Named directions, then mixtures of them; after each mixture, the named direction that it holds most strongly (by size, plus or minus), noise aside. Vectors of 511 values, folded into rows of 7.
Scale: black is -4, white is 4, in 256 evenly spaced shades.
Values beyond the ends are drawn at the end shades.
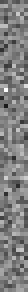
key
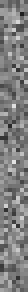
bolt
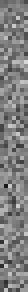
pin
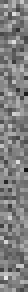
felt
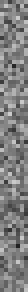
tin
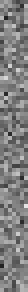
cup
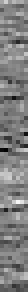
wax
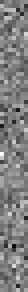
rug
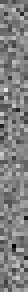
rug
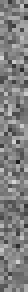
tin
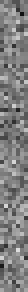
bolt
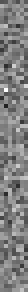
key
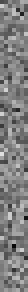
rug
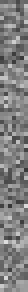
cup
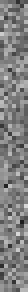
cup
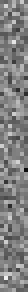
felt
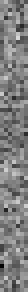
cup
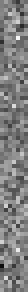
bolt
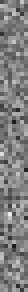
rug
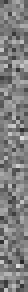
pin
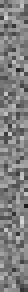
cup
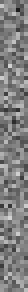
cup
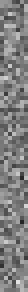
cup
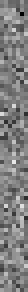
bolt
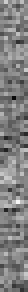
wax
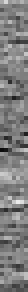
wax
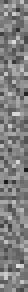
felt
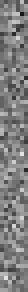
bolt
